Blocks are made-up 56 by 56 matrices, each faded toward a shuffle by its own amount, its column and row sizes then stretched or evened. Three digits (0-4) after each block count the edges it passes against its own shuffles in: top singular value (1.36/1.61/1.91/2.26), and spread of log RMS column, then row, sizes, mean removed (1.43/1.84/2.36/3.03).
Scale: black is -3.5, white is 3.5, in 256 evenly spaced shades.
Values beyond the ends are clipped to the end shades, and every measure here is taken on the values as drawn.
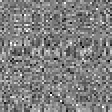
4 0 1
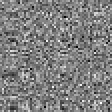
3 1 0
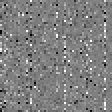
0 3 0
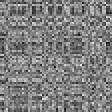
4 2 2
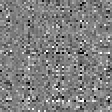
3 3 2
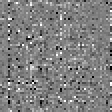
2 3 2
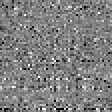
3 0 3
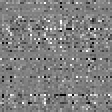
2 2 4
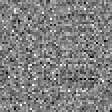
3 0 0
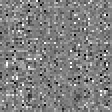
2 3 1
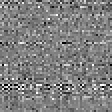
4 0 4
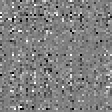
0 3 3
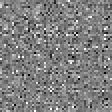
3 2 0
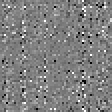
1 3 2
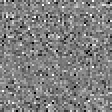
1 0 2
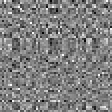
4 1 2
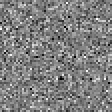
2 0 1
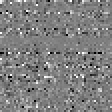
0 2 4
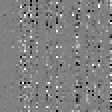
1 4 2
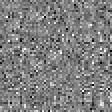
3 1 1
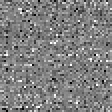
2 1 2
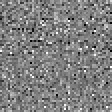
0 2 1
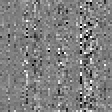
2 4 0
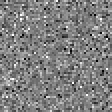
1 1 0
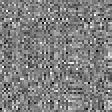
4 0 2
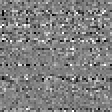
0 1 4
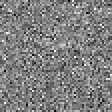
2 1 0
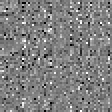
3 3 1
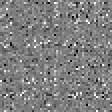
1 2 2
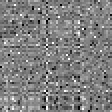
4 1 1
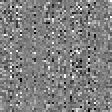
0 4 1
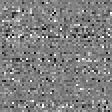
1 1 4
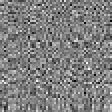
4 1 1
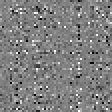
1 3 3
